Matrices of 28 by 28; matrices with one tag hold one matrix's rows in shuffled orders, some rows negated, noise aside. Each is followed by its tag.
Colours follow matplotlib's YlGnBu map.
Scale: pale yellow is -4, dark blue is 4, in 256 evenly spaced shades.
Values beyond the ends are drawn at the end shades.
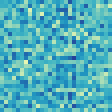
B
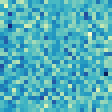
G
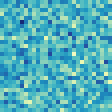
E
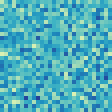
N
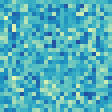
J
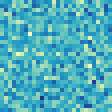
J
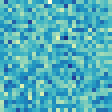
B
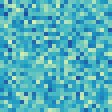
J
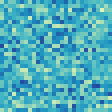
B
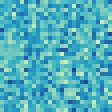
E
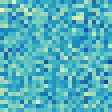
N
